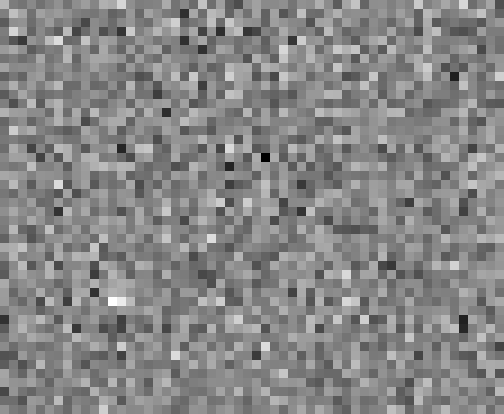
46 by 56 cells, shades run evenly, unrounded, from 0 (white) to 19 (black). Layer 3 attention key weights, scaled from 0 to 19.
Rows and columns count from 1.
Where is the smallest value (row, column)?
34, 13
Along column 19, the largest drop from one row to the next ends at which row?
14
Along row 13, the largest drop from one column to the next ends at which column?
20
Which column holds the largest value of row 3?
10
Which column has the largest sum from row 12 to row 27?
48
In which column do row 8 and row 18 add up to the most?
30
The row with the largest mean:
12
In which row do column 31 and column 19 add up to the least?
24
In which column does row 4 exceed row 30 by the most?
51
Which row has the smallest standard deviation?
35
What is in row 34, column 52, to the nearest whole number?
8
